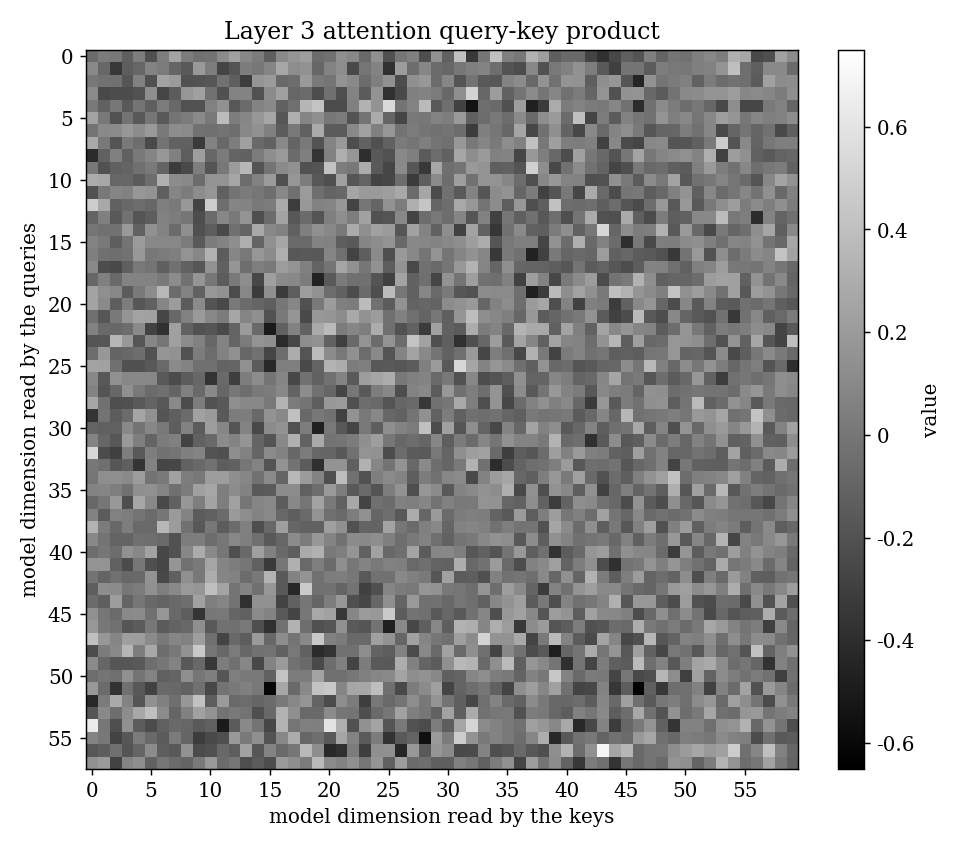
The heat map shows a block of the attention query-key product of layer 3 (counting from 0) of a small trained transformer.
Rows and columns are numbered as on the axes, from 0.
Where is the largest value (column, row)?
43, 56
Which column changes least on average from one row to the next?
55
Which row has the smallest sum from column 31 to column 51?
51
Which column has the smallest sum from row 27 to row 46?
6
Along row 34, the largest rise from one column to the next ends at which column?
21
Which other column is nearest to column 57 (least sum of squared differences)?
40
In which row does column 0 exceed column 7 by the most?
54
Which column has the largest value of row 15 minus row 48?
39
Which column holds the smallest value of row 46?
25
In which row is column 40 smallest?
49
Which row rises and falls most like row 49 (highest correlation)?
46
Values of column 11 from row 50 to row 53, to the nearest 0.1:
-0.2 0 0.2 0
